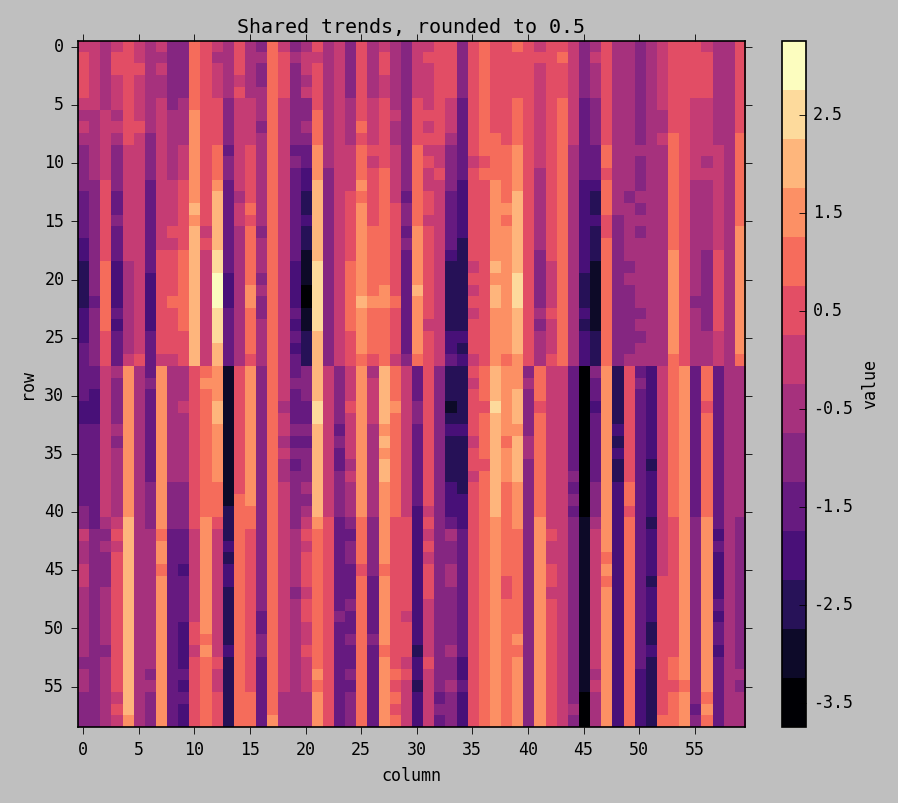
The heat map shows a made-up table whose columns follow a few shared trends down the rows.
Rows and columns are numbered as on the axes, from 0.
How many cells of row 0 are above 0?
22
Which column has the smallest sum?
45
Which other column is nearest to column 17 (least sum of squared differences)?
36
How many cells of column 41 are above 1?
18
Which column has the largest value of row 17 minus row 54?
30
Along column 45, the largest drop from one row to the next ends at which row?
28
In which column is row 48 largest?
4
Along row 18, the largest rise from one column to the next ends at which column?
21
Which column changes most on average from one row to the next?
20
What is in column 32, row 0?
0.5
